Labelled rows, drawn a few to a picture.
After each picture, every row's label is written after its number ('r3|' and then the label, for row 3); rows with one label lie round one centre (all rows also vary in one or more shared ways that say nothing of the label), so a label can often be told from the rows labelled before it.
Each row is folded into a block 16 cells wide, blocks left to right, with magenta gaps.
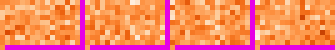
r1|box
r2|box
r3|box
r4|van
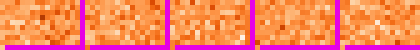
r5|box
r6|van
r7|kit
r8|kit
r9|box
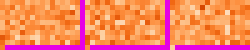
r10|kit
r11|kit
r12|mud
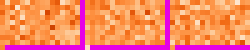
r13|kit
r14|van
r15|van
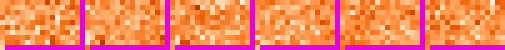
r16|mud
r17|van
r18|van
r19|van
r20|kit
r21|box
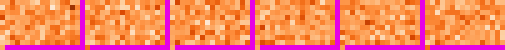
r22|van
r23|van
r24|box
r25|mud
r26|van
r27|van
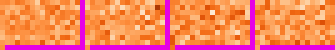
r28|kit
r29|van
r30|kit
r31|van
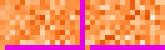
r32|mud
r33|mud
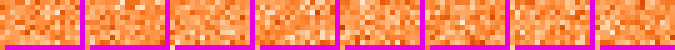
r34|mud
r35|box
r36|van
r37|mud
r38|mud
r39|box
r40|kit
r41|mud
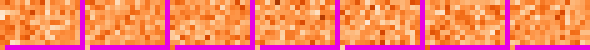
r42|box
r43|van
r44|van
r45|kit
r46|kit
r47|van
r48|mud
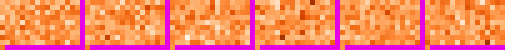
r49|box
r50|van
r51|box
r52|mud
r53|kit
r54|box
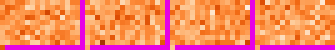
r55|van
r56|mud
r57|kit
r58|kit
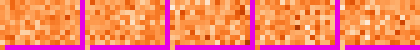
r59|box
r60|box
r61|kit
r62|mud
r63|van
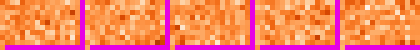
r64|kit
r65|van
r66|mud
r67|van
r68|van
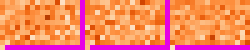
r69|mud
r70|van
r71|kit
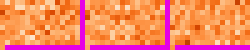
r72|van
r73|van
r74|mud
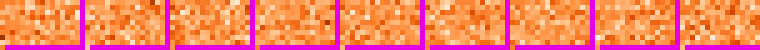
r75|box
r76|mud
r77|mud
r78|mud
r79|mud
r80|mud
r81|kit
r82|van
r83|kit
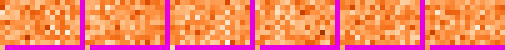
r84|mud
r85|mud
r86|mud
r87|kit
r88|kit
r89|van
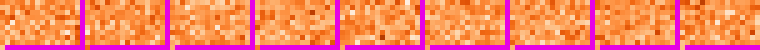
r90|kit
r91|kit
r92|van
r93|box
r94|box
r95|box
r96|box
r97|mud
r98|box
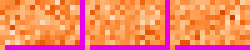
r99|kit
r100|mud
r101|mud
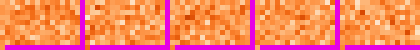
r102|kit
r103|box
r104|box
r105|kit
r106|box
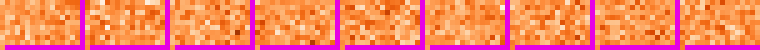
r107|van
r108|kit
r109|box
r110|box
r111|kit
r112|kit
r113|box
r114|box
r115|box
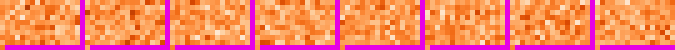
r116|kit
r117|kit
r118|van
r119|mud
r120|box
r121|mud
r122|box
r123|box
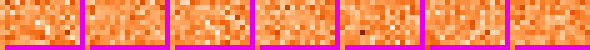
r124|box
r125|mud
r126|box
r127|kit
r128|mud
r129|mud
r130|kit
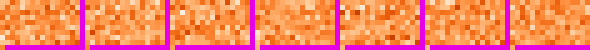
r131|van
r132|van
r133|box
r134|van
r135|kit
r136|mud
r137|kit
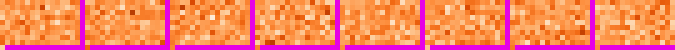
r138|kit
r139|kit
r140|kit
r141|mud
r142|kit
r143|kit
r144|box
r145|box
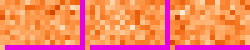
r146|kit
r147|box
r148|box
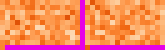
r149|kit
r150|van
